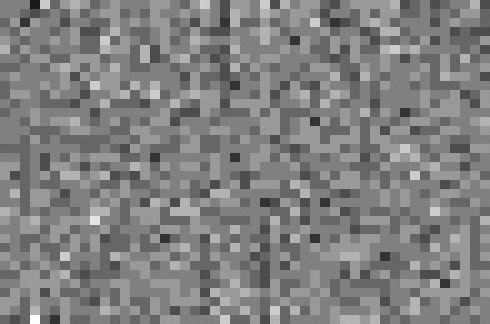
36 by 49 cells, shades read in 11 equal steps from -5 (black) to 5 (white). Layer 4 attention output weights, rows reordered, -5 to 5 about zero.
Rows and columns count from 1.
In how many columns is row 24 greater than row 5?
20
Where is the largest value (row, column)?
36, 4
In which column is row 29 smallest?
39
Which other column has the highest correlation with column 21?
29
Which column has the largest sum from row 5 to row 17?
27
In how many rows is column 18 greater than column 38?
15
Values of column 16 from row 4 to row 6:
0 0 -2
